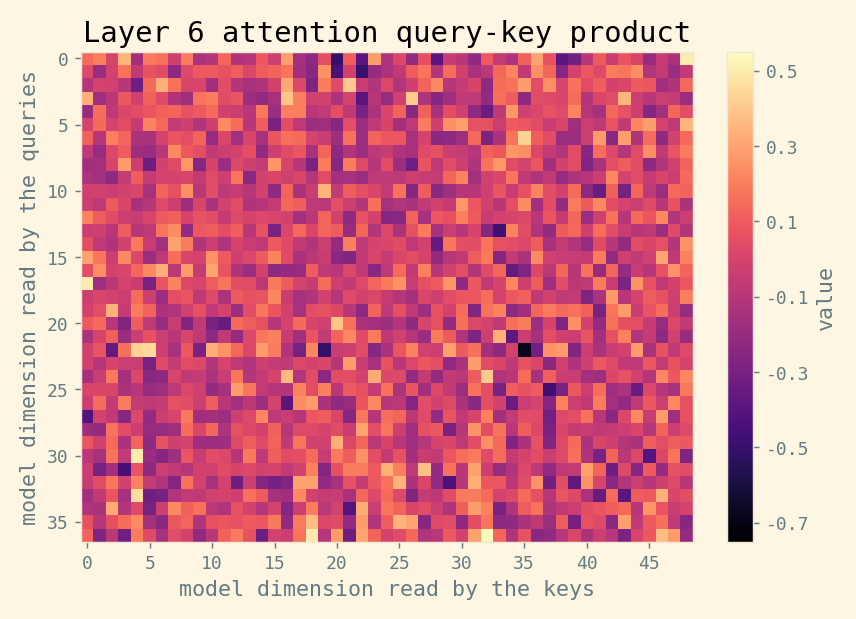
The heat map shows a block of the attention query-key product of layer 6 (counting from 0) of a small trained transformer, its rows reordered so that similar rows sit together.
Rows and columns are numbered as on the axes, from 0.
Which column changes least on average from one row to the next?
13
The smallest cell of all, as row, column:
22, 35
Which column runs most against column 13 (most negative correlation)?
6
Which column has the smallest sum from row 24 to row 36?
37
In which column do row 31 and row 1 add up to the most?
27
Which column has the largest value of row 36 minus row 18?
18
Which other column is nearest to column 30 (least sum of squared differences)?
42
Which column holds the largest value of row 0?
48
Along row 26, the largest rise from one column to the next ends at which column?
17
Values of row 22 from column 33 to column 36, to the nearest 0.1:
-0.2 0 -0.7 -0.3
